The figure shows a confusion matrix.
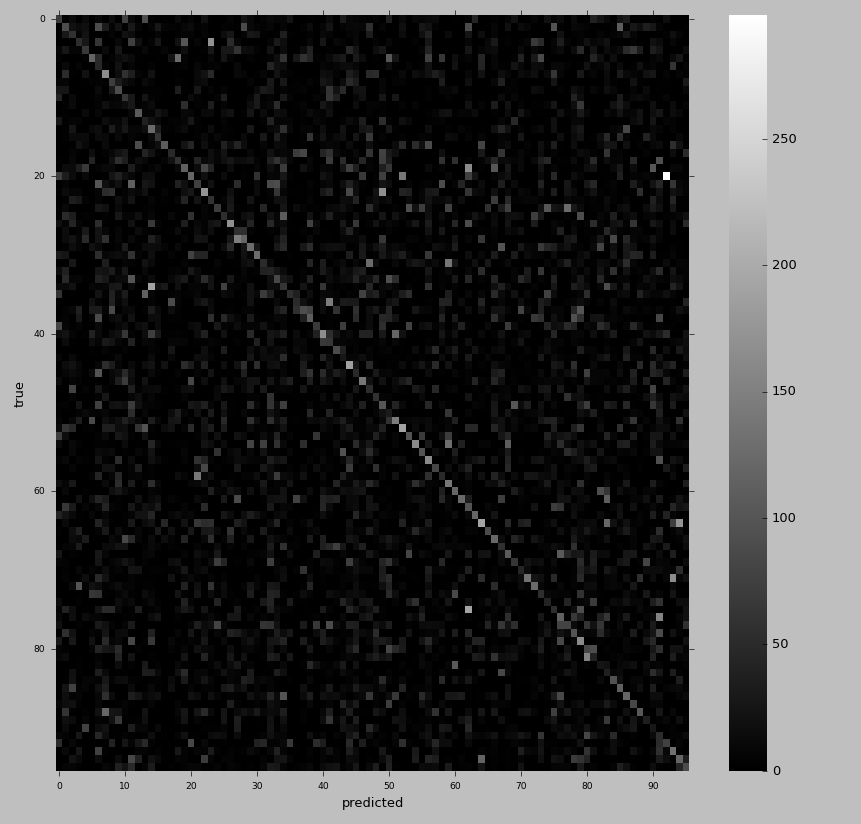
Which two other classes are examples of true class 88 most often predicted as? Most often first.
7, 75
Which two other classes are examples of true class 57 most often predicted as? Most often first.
22, 44
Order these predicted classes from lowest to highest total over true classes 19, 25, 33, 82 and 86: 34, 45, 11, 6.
6, 45, 11, 34
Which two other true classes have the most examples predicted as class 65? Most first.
24, 77
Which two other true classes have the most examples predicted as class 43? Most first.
55, 39
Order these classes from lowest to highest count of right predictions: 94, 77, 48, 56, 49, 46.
48, 77, 49, 94, 46, 56
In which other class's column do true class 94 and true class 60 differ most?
64
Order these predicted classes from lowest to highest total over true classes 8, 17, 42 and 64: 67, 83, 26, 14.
26, 14, 67, 83
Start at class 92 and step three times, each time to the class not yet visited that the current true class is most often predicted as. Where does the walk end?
13
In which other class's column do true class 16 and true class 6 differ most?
12
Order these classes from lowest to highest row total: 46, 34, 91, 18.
91, 46, 34, 18
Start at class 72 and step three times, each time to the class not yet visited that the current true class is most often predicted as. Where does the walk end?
66
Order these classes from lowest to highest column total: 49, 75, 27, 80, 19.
27, 19, 80, 75, 49
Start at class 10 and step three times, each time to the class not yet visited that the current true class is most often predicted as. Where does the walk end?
51
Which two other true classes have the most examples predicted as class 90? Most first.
19, 47
